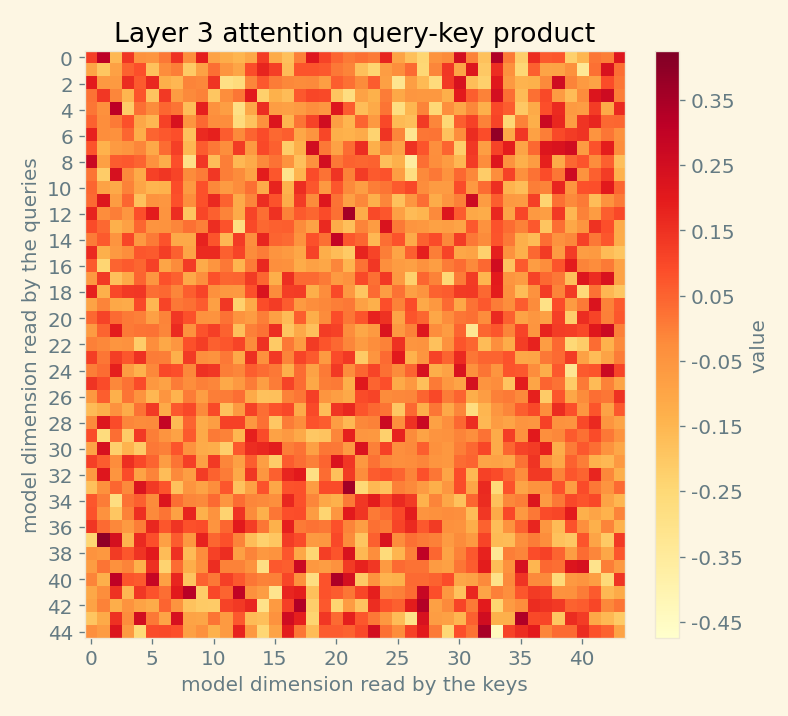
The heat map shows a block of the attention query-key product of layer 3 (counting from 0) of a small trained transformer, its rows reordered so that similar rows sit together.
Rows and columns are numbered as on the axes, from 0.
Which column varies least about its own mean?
28
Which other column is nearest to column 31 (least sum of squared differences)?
19
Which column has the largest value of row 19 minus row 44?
33
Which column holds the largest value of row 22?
36
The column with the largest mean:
7
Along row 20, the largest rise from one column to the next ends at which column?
40
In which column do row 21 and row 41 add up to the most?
27
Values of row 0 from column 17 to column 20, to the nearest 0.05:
0 0.2 0.1 0.05
